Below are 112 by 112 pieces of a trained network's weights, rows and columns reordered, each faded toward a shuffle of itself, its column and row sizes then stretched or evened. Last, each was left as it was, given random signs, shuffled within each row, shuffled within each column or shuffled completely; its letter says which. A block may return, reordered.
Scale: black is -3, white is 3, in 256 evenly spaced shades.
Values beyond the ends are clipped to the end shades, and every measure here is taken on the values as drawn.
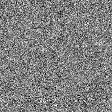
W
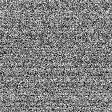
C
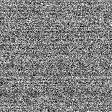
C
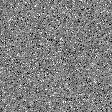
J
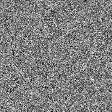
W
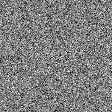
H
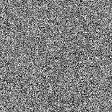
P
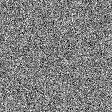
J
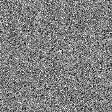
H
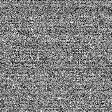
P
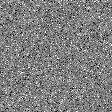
J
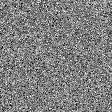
J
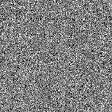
P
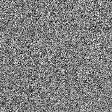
W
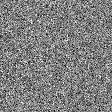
J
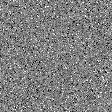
H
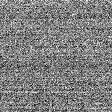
C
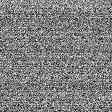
C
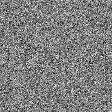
W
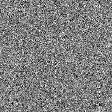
W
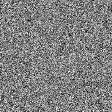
W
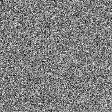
W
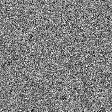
W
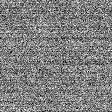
C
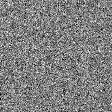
H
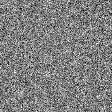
H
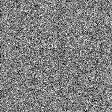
H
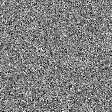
C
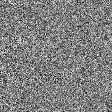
W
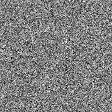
H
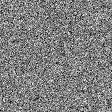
J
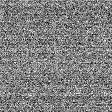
C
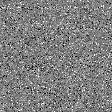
W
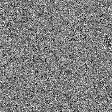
H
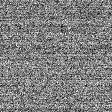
C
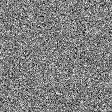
J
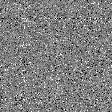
W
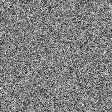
J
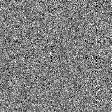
P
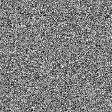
W
